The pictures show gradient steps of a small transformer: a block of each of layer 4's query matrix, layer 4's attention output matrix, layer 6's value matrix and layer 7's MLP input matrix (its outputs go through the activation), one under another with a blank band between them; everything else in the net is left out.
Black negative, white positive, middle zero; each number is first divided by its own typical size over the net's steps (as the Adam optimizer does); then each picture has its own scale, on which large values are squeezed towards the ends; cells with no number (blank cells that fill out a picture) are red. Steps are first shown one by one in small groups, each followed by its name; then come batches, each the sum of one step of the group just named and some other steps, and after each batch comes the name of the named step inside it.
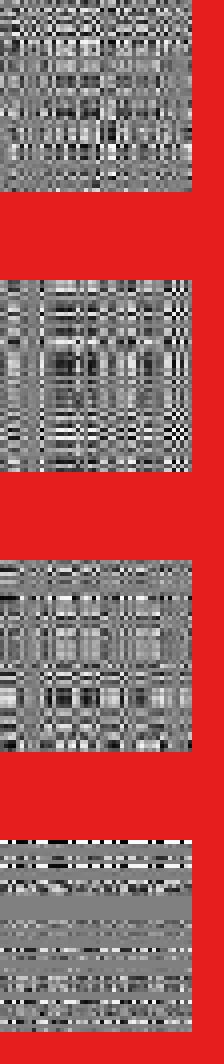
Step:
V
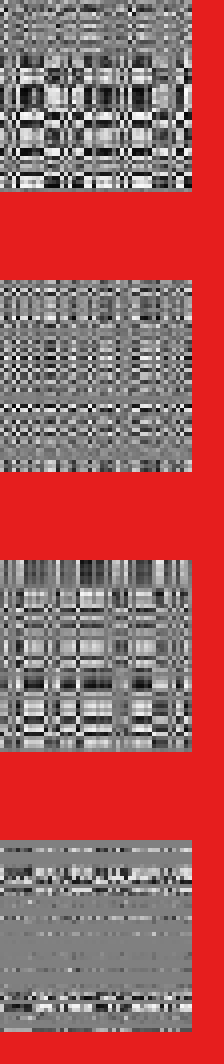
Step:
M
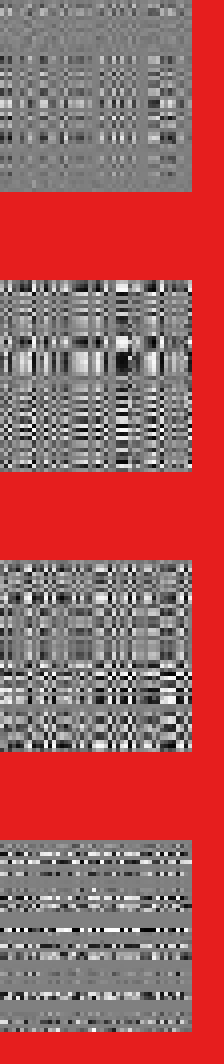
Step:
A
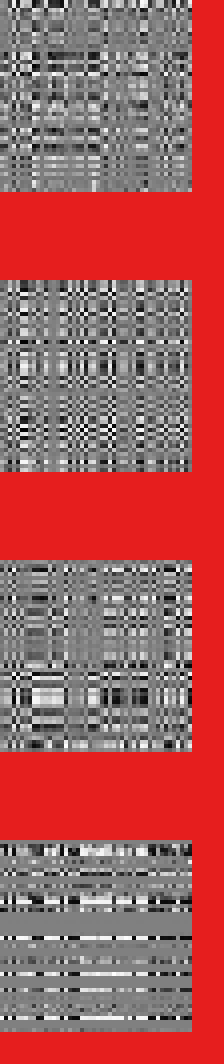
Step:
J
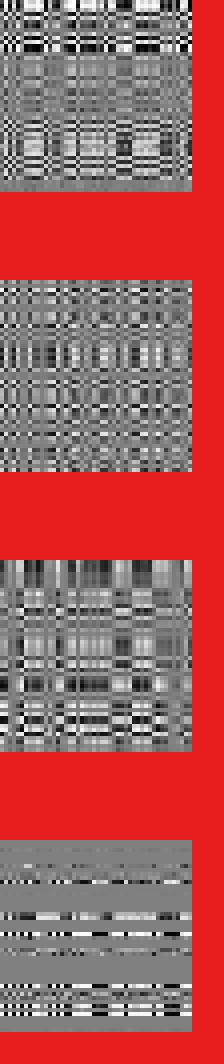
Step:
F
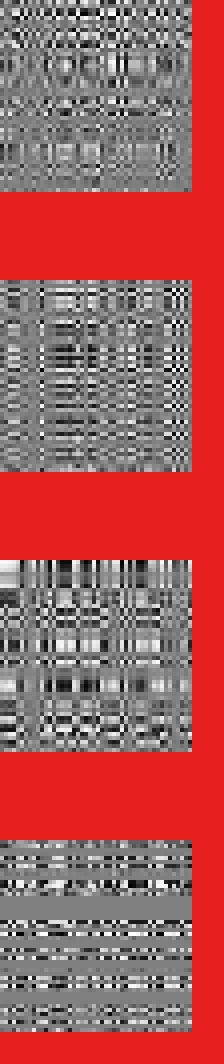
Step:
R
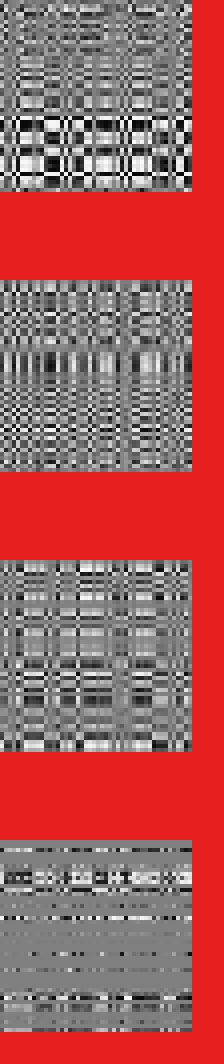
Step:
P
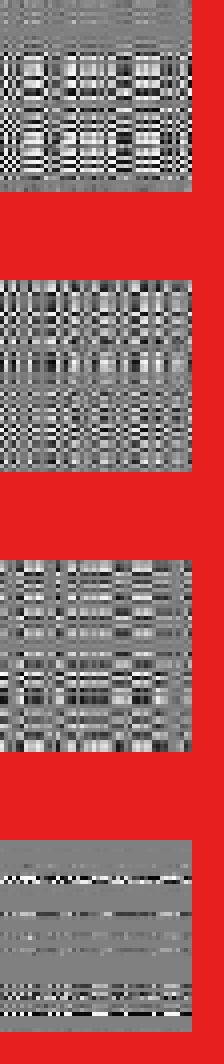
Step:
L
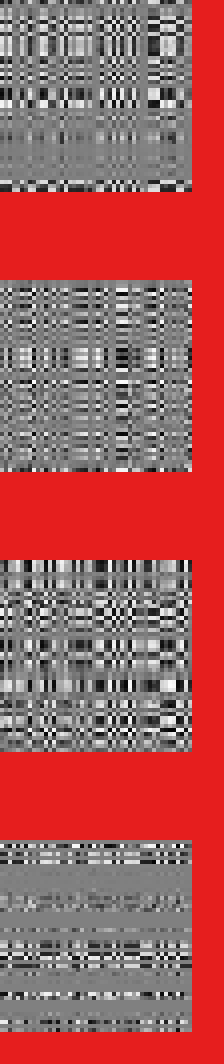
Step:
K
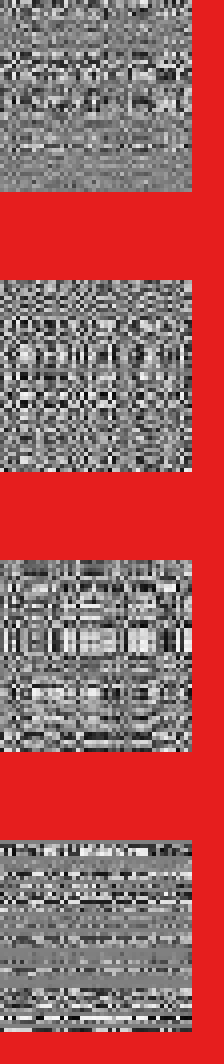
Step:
M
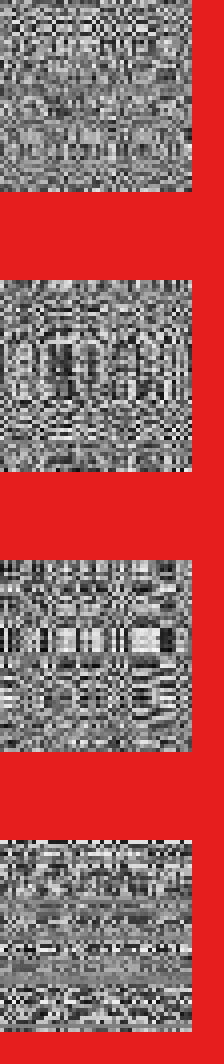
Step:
V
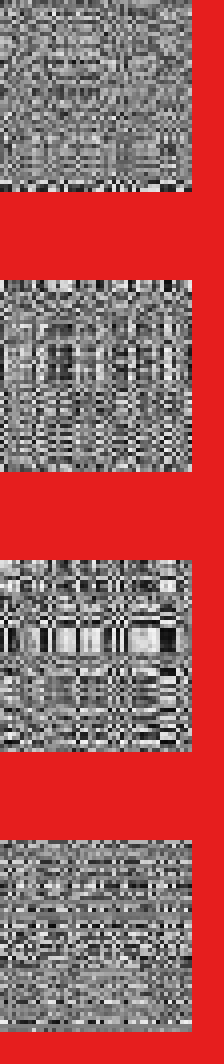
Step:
R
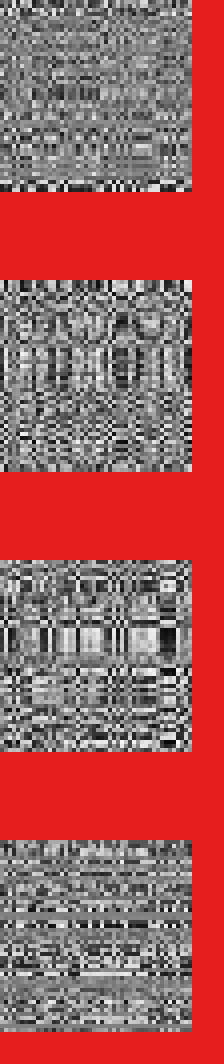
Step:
J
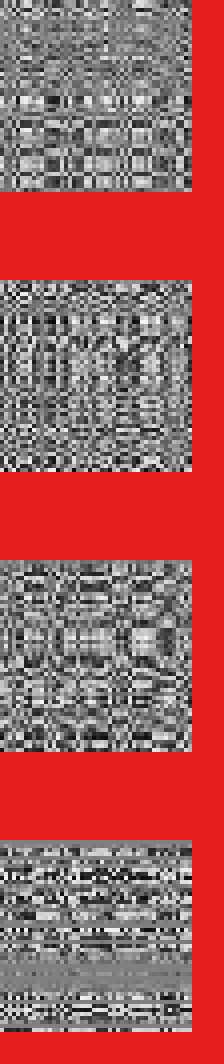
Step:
A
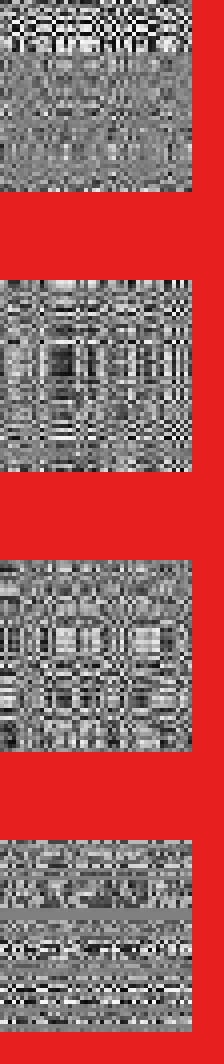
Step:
V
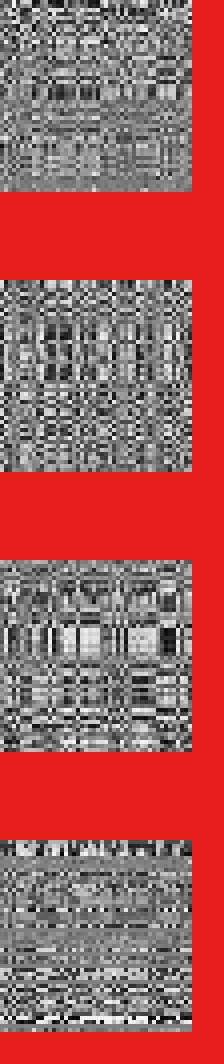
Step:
J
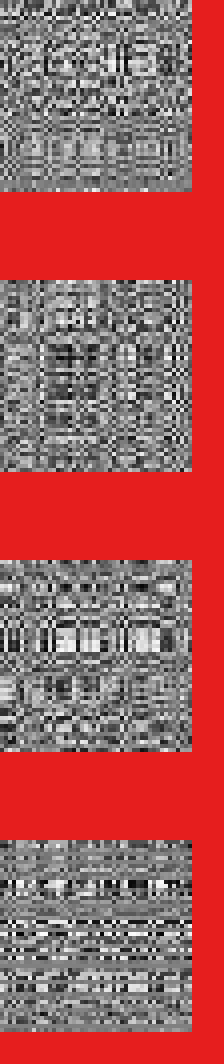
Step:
R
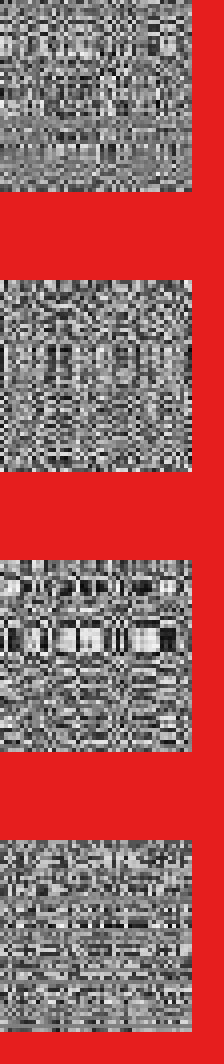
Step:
K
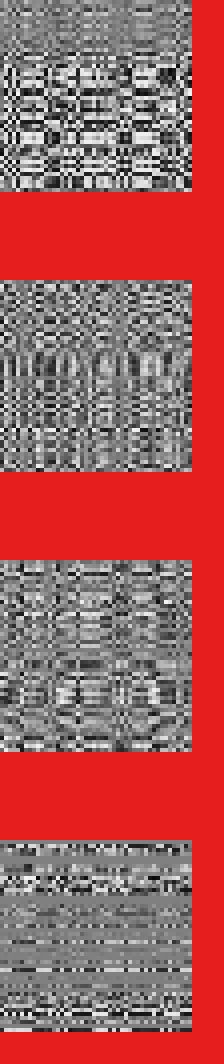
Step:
L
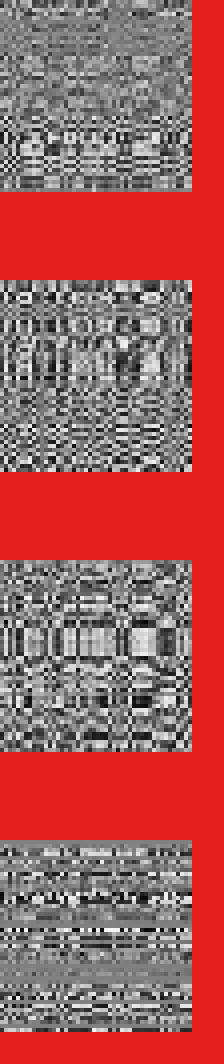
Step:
A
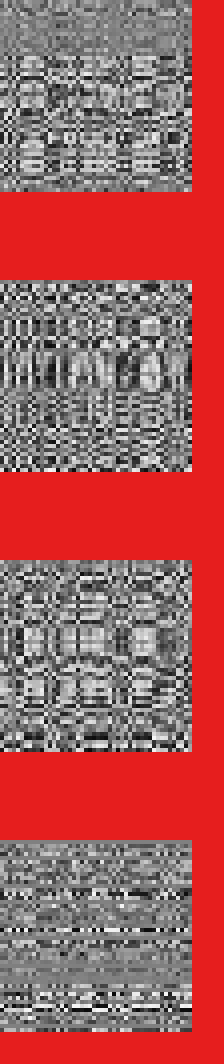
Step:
A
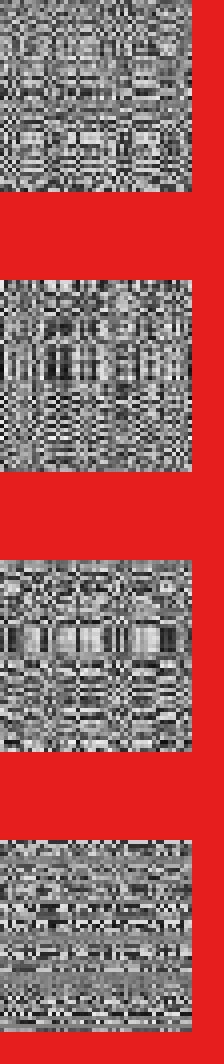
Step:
L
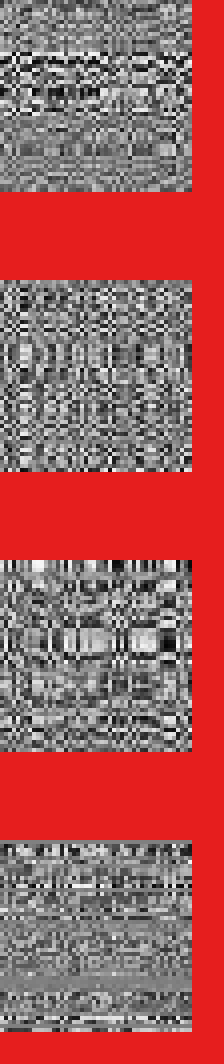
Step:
K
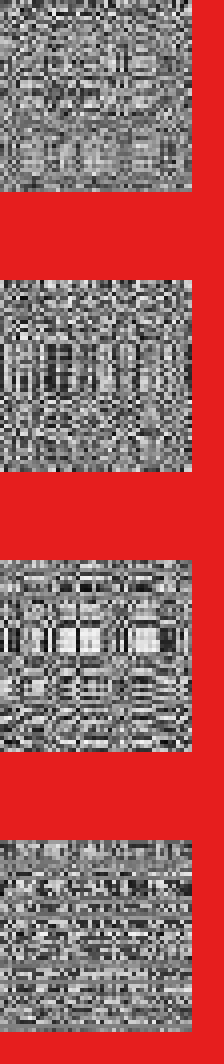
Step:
R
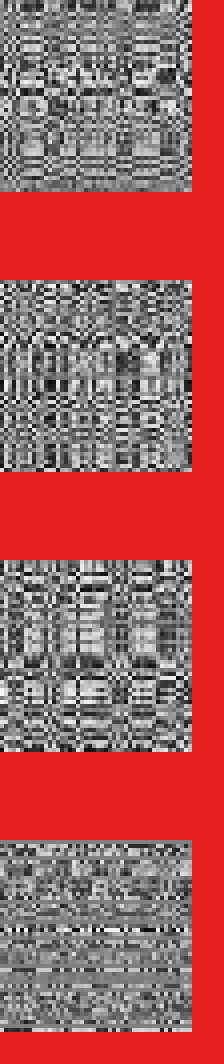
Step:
A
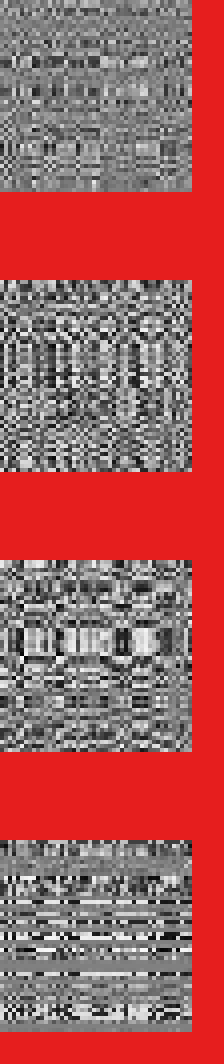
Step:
J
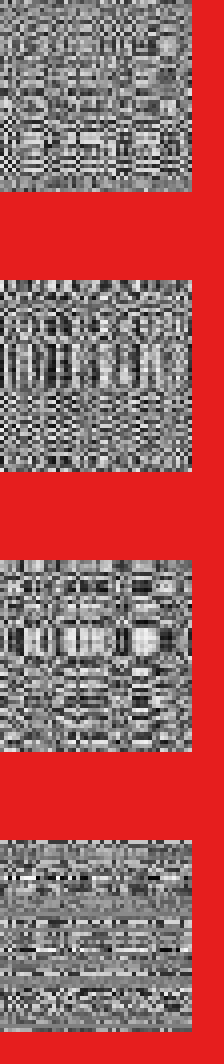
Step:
L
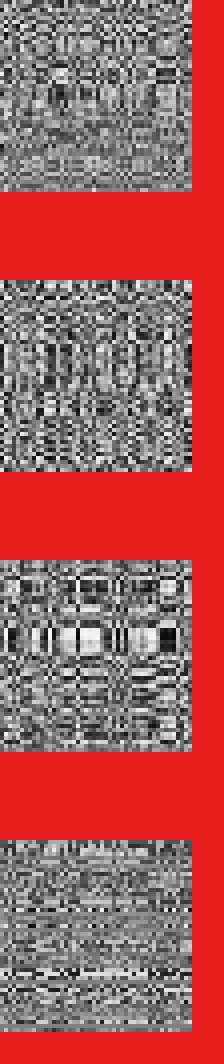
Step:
J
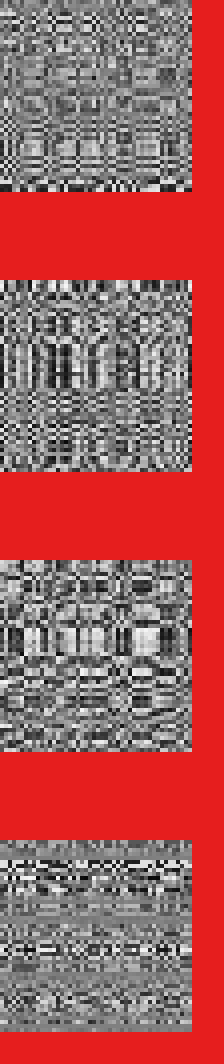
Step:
L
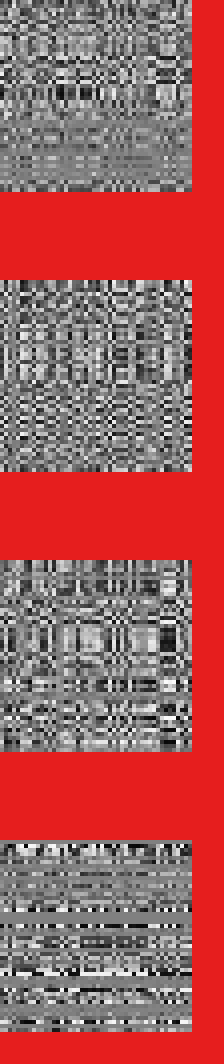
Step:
K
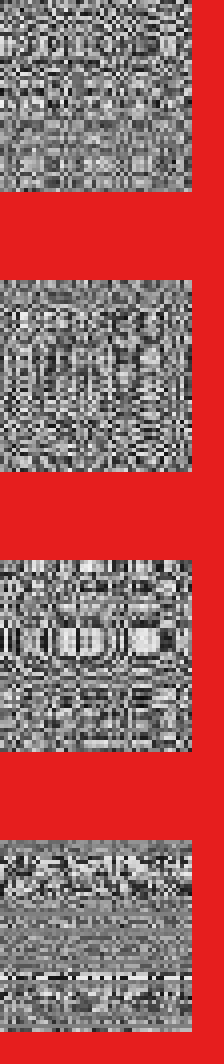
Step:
P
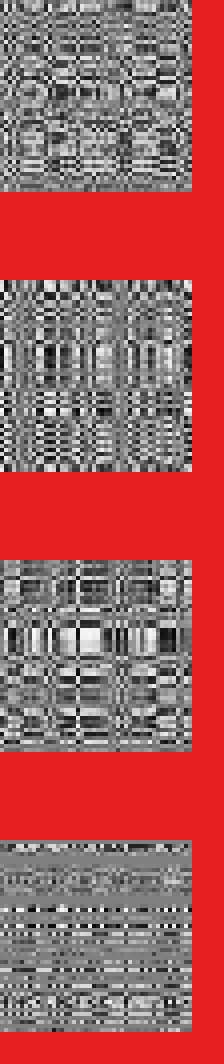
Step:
F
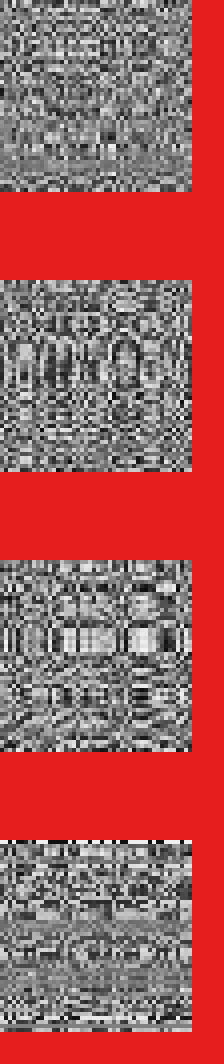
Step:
V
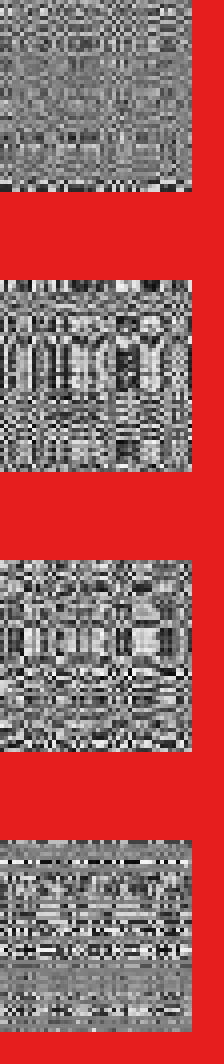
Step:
A
